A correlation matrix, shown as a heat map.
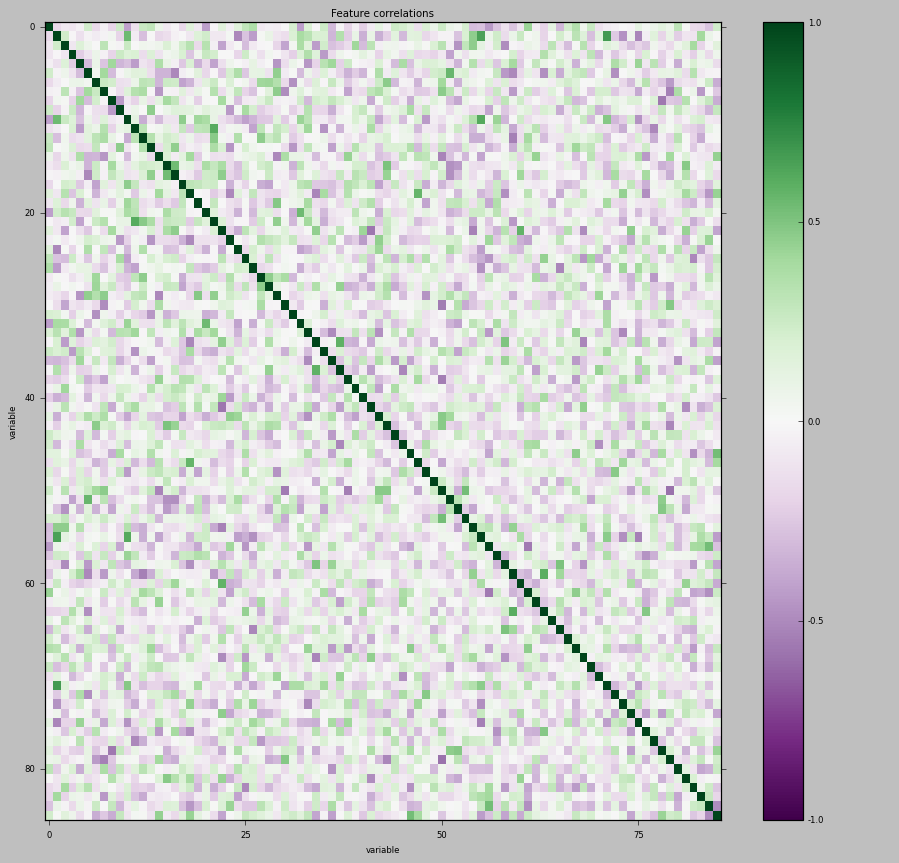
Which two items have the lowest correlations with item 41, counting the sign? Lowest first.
22, 81
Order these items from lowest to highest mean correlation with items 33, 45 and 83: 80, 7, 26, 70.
70, 7, 80, 26
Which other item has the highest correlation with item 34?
37
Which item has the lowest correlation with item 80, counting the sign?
36
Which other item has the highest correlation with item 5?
51
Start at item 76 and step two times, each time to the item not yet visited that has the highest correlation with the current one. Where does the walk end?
59
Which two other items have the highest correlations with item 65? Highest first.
58, 59
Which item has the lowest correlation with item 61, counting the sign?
56
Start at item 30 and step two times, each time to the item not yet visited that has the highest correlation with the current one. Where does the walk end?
14
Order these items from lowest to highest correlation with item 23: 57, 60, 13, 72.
13, 60, 57, 72
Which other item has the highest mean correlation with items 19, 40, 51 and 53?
29
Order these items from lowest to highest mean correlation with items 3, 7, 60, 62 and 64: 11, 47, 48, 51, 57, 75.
75, 47, 51, 48, 57, 11
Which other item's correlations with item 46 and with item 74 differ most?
85
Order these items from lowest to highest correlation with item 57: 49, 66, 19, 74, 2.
66, 49, 74, 2, 19
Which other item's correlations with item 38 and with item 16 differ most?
50
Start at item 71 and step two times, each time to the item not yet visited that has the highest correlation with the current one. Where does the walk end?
55
